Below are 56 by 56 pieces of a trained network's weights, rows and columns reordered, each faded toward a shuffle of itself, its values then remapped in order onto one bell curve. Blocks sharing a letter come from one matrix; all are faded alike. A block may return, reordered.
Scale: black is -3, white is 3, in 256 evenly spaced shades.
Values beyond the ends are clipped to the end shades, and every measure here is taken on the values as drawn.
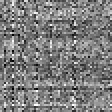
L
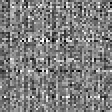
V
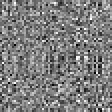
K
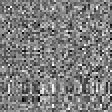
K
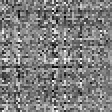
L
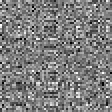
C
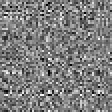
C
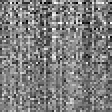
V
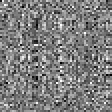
K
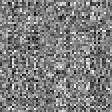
K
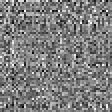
C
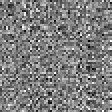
K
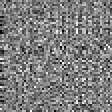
K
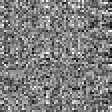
K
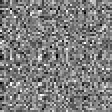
K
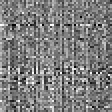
V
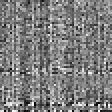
V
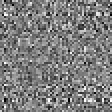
C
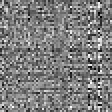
L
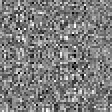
K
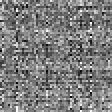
L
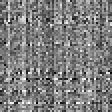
V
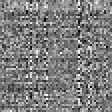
L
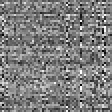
L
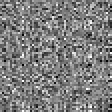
K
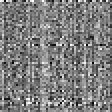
V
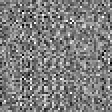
K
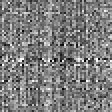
V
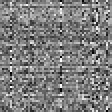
L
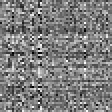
L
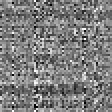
L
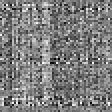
V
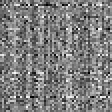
V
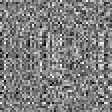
K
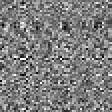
C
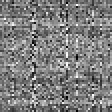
L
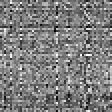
L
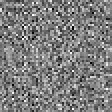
K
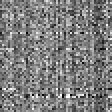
V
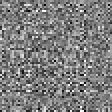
C
